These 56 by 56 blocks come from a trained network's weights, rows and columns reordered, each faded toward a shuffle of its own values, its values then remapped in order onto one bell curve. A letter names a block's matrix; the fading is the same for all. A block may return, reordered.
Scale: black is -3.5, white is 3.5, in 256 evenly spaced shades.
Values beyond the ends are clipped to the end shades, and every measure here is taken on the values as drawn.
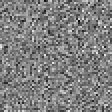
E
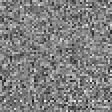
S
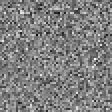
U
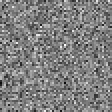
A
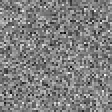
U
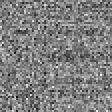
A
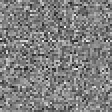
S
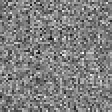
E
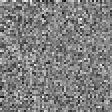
S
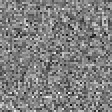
U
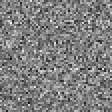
U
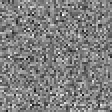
U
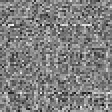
A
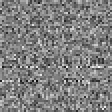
A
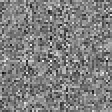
S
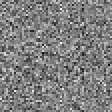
E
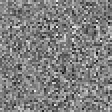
S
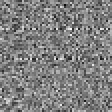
A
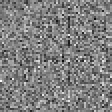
S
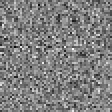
E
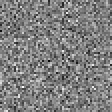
S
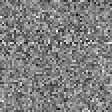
U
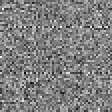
A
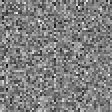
S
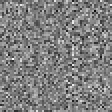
E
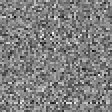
U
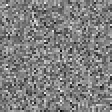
S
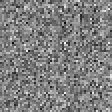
A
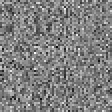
E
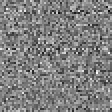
U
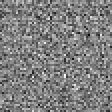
A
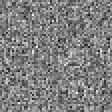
E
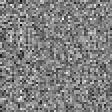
E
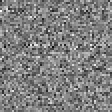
U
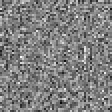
E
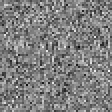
E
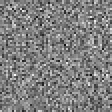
E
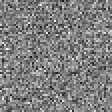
U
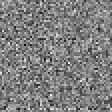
S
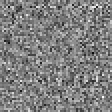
S
